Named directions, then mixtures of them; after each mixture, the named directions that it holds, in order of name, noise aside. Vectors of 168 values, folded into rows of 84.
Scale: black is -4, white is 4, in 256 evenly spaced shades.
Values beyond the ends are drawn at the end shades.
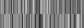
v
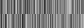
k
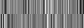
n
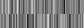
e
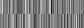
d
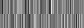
d.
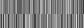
d, k, n.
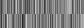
k.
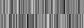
e.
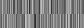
d, k, v.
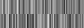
e.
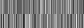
d, k, n.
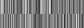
d, v.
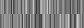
v.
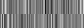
e, n.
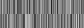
d, k.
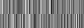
d.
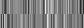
n.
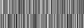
d, e, n.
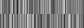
d, e, v.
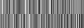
d.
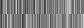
k.
